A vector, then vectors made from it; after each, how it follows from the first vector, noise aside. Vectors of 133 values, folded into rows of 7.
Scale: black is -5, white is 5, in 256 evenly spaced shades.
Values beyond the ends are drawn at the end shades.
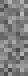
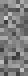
reversed, negated.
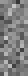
wrapped around.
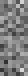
reversed, negated.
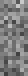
reversed, negated.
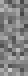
negated.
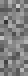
reversed, negated.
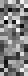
reversed, negated, scaled up.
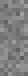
shrunk.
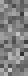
negated.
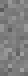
shrunk.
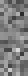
negated.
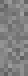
shrunk.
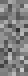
wrapped around.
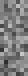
reversed, negated.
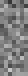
negated.
